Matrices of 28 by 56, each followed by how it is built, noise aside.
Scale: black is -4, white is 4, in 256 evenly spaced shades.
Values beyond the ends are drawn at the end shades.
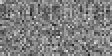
blocks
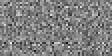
low rank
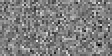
blocks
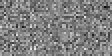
low rank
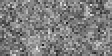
smooth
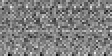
repeating columns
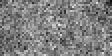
smooth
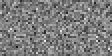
repeating columns
